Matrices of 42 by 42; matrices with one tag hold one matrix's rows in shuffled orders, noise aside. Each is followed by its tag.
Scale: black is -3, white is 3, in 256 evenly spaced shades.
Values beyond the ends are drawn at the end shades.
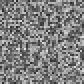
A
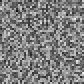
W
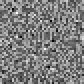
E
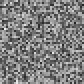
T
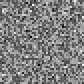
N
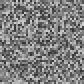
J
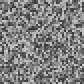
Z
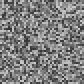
A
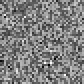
N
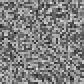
Z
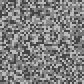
T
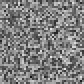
A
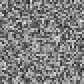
T
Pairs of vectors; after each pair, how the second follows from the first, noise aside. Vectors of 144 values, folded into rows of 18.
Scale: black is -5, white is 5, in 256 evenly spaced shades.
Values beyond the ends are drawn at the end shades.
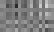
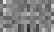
wrapped around.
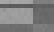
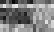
negated, scaled up.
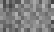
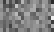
copied.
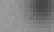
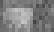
wrapped around, negated.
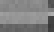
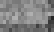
copied.
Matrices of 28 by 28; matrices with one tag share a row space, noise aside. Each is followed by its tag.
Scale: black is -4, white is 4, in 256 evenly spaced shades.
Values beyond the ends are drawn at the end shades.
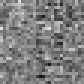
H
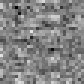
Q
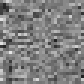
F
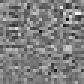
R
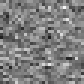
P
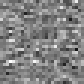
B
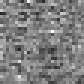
Q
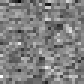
H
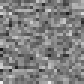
P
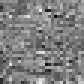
H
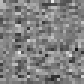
Q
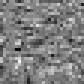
Q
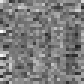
F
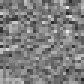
R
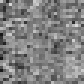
F
